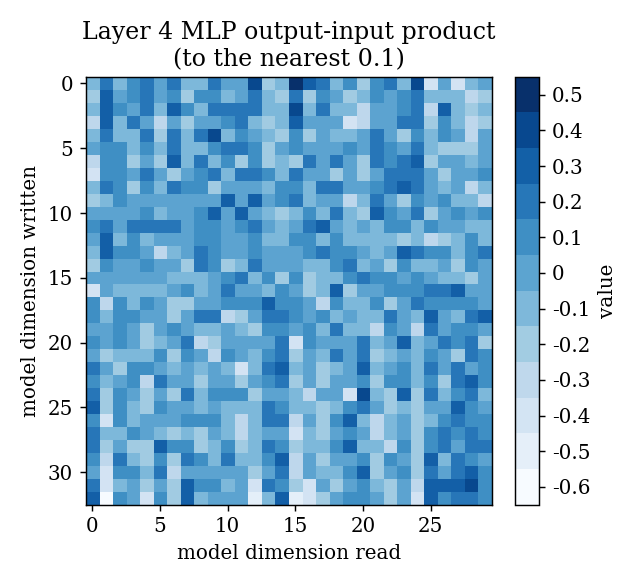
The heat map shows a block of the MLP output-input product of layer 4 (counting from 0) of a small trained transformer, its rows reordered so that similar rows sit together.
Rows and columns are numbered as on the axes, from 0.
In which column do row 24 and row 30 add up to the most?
20
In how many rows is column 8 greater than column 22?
14
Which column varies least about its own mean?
2
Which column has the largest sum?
23
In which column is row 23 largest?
28
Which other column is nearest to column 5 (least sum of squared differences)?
13
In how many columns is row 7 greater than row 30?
14
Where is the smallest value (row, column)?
32, 1
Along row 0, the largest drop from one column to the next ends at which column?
25
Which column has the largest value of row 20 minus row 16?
0
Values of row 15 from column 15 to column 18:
0.1 -0.2 -0.1 -0.1
